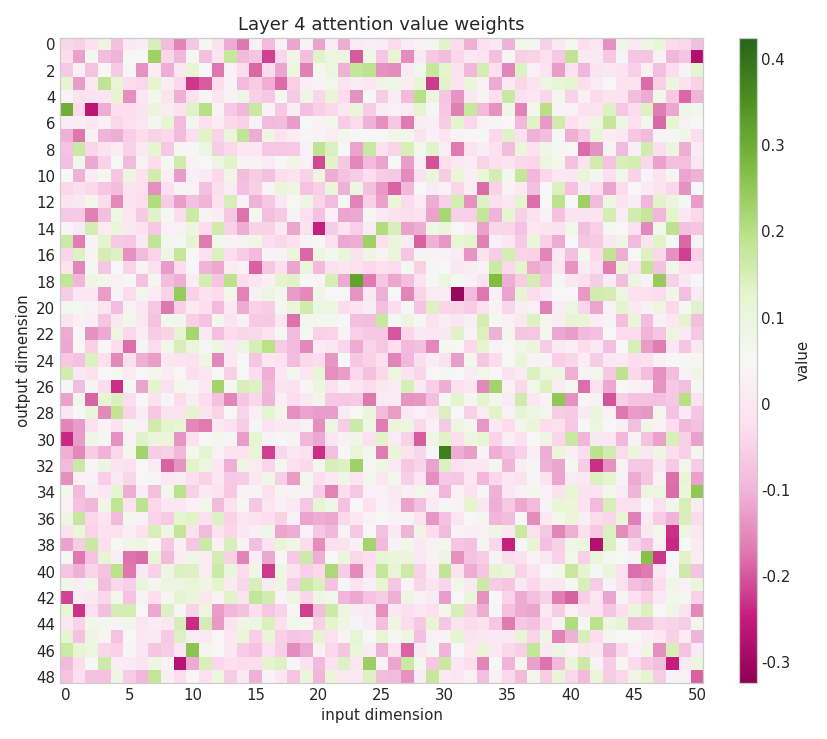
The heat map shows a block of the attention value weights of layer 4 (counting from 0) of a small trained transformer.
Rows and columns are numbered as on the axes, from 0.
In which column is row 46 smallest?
27
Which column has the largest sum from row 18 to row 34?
37
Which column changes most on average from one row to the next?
46
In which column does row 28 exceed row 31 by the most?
16
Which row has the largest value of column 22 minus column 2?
5
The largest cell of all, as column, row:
30, 31
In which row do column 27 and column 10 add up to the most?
40
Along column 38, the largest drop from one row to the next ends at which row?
6
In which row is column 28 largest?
4
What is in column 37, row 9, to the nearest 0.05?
-0.05
